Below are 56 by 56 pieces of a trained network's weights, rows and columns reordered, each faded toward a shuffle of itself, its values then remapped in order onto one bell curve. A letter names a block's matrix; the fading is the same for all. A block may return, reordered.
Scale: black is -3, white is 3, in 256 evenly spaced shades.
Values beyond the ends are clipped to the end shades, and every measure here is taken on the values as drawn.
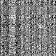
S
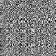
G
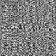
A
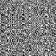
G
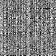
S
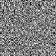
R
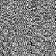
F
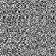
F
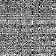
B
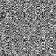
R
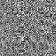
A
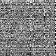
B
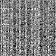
S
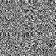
R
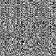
G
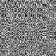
F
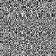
R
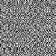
F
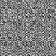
F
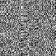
F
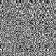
F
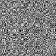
A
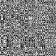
G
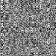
R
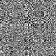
R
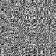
R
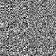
G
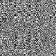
G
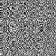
F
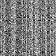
S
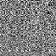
A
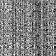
S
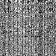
S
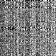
S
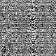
B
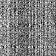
S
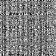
S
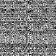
B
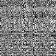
B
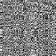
G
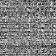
B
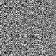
R
